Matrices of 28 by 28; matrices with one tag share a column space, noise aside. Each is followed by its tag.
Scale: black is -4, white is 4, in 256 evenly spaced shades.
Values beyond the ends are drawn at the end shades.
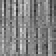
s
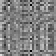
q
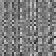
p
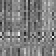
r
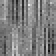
s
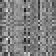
p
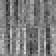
s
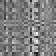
p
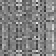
q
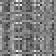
q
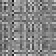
q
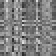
p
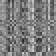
p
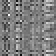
q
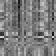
r
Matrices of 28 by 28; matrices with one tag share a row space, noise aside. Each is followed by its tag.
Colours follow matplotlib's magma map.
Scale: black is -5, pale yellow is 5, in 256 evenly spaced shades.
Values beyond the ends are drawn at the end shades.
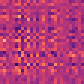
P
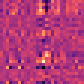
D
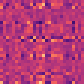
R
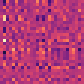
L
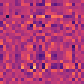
R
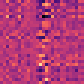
D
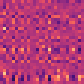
L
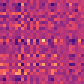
P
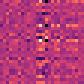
D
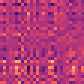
P
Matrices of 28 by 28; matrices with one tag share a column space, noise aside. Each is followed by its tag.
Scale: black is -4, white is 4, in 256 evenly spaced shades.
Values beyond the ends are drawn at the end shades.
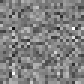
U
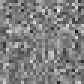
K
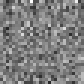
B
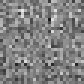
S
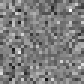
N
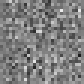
S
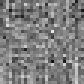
S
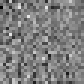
B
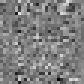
N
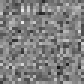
N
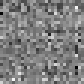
N
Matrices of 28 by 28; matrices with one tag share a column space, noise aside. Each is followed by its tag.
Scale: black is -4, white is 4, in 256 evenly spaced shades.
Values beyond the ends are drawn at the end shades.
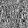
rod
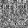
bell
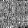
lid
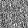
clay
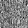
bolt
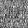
rod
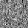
bell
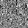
bell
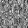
bolt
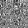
bell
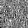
rod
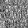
rod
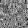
bell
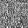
lid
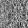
clay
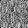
clay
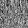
bolt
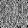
lid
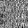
clay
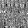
bolt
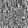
bolt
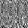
lid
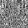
bell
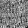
lid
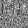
bell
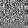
bell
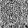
lid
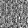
lid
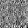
lid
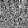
bell
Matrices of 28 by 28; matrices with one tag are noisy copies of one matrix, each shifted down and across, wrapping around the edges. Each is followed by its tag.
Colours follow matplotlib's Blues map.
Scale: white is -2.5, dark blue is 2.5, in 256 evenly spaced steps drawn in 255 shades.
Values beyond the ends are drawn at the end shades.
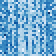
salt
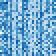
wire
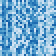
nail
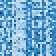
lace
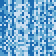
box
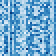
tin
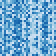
box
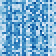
lace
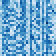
tin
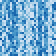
nail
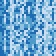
nail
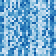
nail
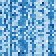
box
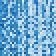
salt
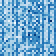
wire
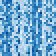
nail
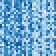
salt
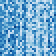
salt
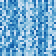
nail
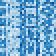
lace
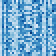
tin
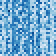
salt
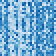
salt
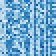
tin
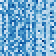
salt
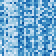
lace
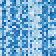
lace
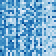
lace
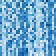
nail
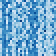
nail
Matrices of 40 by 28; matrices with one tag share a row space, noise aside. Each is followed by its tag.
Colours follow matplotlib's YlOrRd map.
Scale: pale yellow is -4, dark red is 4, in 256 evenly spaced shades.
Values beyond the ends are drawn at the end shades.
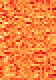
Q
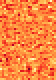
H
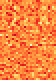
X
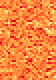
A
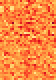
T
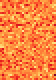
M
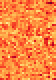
A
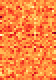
M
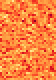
H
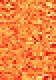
A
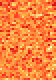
A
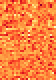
H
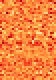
M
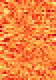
Q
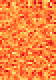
A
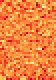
X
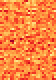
T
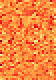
M
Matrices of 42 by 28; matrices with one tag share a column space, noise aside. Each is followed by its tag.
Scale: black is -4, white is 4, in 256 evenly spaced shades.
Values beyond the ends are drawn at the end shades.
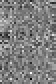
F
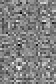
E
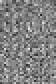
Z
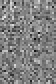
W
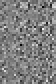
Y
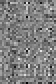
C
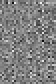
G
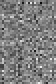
C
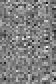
F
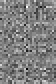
W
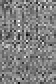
F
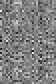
G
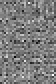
G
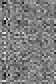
G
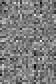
C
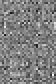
E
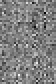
E
